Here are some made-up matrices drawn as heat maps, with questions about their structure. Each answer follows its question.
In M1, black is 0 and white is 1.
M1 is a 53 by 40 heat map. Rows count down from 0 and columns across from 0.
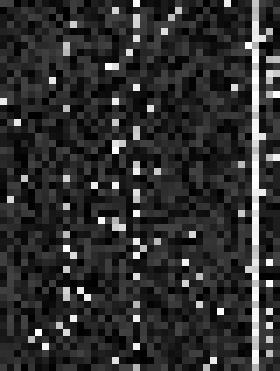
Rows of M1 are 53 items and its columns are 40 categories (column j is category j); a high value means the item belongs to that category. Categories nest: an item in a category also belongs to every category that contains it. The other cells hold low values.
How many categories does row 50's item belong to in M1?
2
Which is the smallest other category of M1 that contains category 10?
19
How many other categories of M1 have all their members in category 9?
9
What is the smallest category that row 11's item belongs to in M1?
7
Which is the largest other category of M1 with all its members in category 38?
39
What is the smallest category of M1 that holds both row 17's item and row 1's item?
16
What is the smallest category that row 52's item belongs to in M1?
29
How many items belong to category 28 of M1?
2
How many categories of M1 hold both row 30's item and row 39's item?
2
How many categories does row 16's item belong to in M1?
1
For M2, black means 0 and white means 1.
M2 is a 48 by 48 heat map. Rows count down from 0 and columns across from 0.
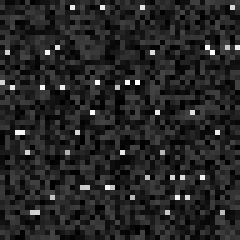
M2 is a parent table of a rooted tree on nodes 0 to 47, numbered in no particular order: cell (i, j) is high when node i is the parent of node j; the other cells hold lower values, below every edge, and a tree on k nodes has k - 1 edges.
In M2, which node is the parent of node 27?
16
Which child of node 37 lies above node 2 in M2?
17
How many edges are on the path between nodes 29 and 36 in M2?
2
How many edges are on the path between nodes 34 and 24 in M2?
5
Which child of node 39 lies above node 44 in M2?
10
